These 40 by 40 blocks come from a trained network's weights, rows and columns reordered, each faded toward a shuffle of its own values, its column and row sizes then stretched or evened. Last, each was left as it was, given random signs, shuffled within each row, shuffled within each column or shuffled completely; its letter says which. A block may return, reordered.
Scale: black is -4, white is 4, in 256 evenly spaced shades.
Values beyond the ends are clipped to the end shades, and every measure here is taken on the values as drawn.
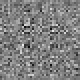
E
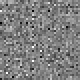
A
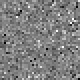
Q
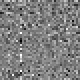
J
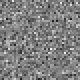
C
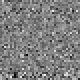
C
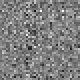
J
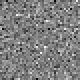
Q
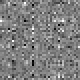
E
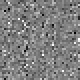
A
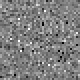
Q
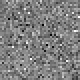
Q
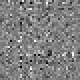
J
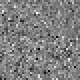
Q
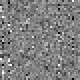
A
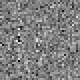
A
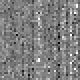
A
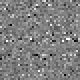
C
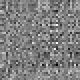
E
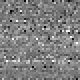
C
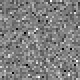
Q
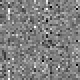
A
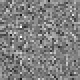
A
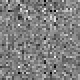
J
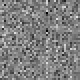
A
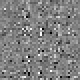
J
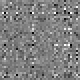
J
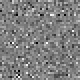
C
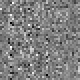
A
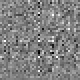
J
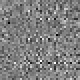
E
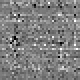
E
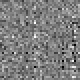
J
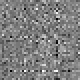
E
